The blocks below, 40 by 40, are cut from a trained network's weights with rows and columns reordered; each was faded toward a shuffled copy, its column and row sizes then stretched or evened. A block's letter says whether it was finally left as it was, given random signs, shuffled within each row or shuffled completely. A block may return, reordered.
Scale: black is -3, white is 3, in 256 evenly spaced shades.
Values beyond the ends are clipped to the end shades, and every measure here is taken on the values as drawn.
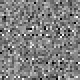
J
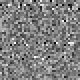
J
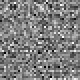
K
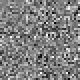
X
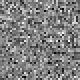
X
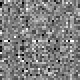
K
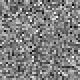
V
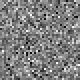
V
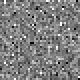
V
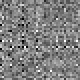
K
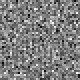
V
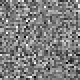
X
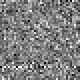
J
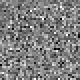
J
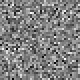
X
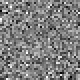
X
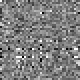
K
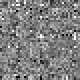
K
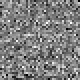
J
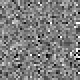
X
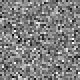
V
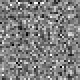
K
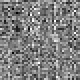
K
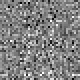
X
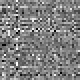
K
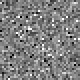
V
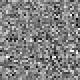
X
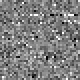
J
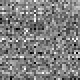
K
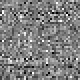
K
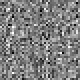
K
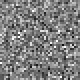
V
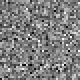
J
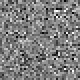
X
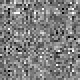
K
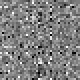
K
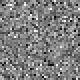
J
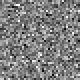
V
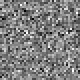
J
